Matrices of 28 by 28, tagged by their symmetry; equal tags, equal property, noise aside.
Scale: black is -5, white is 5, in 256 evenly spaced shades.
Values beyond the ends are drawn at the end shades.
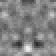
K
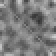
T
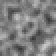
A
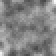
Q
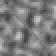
Q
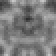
K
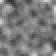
T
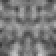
K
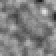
T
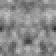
K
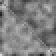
T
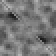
Q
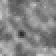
T
